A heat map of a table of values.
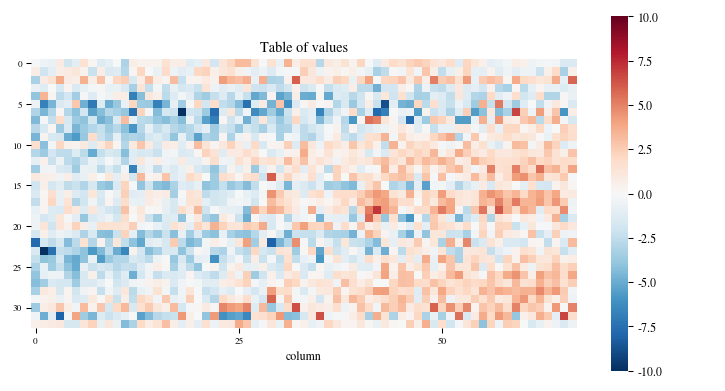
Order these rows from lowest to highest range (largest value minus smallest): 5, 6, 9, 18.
9, 18, 5, 6
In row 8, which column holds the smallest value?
12
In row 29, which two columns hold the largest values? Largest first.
29, 60
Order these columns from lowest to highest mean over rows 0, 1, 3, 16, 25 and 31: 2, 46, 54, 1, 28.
1, 2, 28, 54, 46
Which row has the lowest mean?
6
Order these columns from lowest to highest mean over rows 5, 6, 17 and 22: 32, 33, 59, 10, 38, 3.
10, 3, 33, 38, 32, 59
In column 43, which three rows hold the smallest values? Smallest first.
5, 6, 23
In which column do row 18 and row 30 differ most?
26
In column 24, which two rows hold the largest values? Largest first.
30, 2
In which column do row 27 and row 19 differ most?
46
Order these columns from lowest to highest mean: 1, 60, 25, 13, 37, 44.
1, 13, 25, 37, 44, 60
